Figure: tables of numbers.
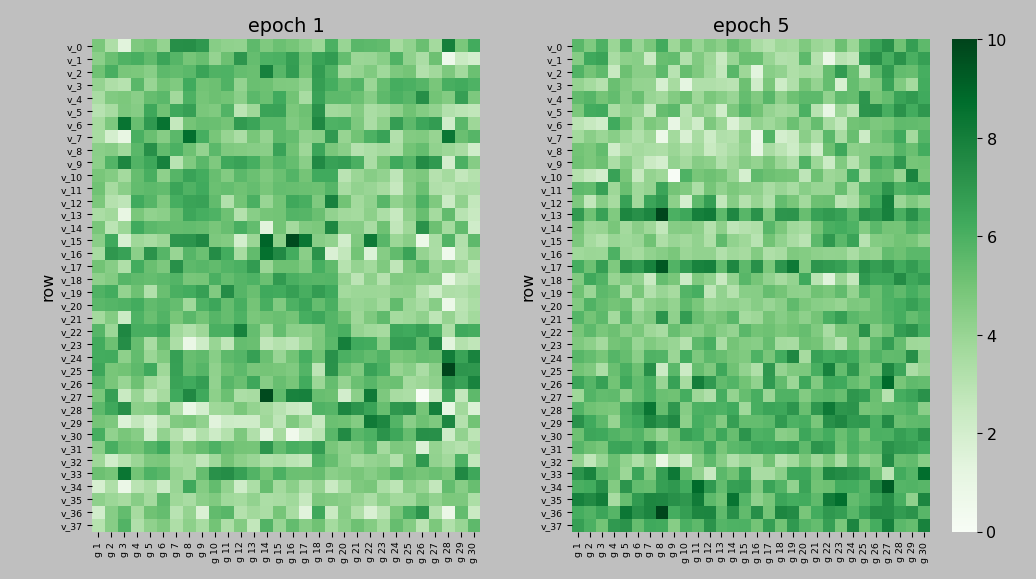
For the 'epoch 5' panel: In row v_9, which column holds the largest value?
g 28
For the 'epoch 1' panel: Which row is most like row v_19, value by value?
v_2
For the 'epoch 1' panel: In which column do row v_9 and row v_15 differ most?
g 26
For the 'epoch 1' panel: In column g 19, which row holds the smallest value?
v_16
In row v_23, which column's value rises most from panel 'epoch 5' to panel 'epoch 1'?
g 3
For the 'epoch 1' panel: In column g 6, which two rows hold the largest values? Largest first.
v_6, v_9
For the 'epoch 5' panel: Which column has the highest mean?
g 27
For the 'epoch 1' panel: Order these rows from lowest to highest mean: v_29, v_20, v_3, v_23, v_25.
v_29, v_23, v_20, v_3, v_25
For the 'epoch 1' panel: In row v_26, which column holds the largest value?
g 30
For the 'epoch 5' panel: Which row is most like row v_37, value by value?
v_31
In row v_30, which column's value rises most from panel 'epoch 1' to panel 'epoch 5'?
g 16
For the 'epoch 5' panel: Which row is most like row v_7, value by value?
v_3
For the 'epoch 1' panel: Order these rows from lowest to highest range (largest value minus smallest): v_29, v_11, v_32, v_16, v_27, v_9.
v_11, v_32, v_9, v_29, v_16, v_27
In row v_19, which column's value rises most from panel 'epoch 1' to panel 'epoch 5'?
g 27
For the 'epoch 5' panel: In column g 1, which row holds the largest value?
v_35
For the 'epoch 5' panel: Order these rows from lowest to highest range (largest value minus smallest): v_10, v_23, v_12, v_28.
v_23, v_28, v_12, v_10
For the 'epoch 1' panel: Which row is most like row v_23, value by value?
v_28
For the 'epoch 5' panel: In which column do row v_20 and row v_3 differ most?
g 10
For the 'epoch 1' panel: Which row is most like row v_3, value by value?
v_4
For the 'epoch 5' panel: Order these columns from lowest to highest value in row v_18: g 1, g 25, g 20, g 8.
g 1, g 8, g 20, g 25
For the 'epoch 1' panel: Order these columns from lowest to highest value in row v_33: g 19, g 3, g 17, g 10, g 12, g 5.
g 19, g 17, g 5, g 12, g 10, g 3
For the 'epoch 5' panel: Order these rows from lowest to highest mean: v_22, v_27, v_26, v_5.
v_5, v_22, v_27, v_26
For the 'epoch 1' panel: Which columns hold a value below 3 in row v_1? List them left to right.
g 28, g 29, g 30
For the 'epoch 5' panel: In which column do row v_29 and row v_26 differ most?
g 8
